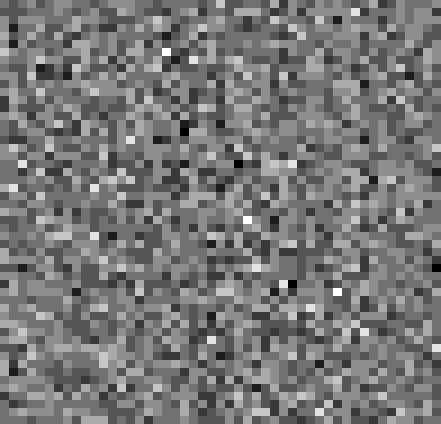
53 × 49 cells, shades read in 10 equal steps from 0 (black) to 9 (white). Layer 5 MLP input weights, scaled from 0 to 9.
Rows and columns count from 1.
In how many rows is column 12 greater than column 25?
28
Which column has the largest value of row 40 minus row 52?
33
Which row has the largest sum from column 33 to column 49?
4
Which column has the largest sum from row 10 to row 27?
40
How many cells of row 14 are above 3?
31
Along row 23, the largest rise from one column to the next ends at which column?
43
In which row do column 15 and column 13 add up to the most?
23
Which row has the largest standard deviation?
21
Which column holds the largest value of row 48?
38
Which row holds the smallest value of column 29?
49
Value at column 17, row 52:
6
